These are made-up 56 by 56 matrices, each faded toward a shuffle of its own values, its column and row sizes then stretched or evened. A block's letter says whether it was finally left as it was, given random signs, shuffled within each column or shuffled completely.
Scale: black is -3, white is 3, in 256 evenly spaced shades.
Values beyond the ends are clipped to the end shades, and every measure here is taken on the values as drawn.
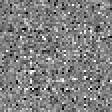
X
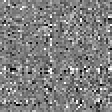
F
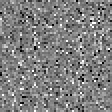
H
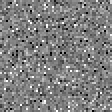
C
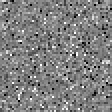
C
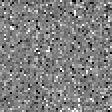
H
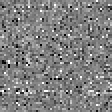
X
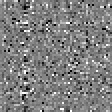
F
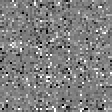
X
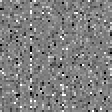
H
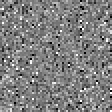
H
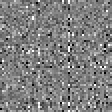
F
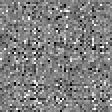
F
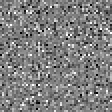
X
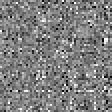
F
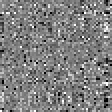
F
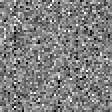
H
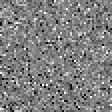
C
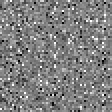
H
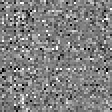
X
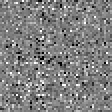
X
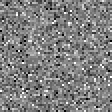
C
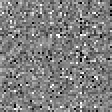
X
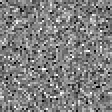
C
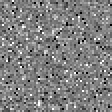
C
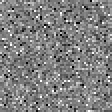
C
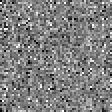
X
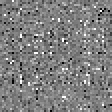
F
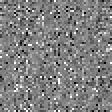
F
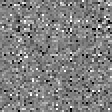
F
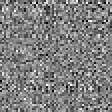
F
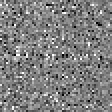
X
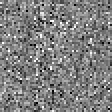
H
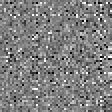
F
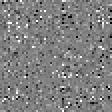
F
